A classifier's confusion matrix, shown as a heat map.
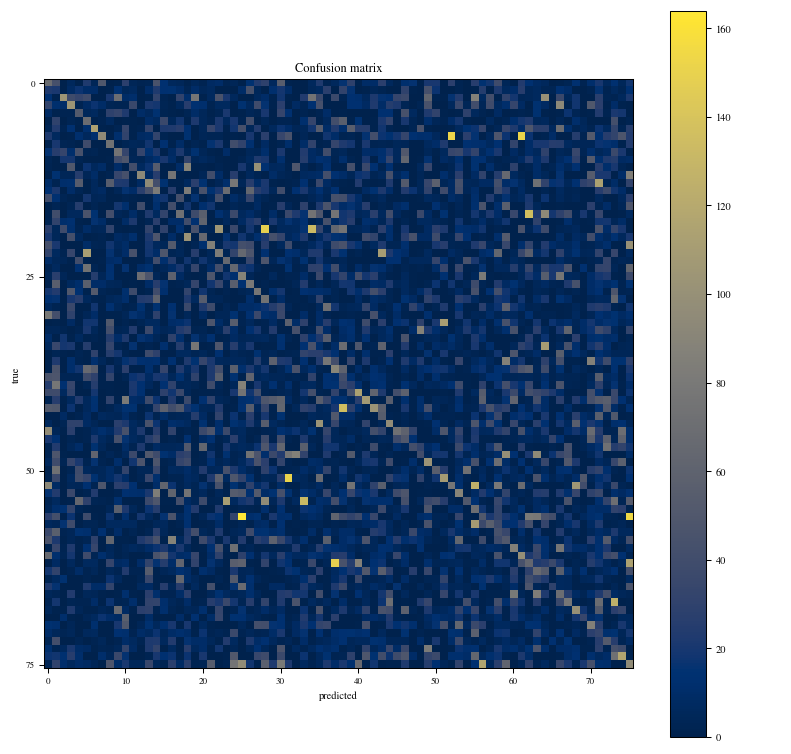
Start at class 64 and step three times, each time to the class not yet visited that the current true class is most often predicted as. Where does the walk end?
37
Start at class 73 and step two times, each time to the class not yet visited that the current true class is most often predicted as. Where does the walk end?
58
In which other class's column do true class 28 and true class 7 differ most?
52
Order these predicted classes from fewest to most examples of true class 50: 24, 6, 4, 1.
6, 24, 4, 1
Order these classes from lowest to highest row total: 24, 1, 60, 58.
1, 58, 60, 24
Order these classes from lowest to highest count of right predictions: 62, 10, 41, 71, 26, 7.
71, 10, 62, 26, 7, 41
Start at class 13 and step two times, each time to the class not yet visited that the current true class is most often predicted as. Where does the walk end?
55
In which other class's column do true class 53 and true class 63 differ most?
14
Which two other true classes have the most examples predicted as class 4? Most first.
54, 13
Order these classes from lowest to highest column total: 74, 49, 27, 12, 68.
12, 74, 68, 27, 49
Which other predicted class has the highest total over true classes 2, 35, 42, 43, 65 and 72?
38
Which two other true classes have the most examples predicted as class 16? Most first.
59, 12
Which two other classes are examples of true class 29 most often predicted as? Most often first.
36, 59
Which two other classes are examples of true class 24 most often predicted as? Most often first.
5, 75
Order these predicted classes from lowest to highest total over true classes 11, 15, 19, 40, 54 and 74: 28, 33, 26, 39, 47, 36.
47, 36, 26, 39, 33, 28
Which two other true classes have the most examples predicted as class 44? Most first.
67, 41
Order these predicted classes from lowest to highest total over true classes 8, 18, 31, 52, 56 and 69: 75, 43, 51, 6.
6, 43, 51, 75
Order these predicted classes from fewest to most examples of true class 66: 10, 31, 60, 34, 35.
34, 10, 31, 35, 60
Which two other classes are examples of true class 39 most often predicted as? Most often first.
25, 1
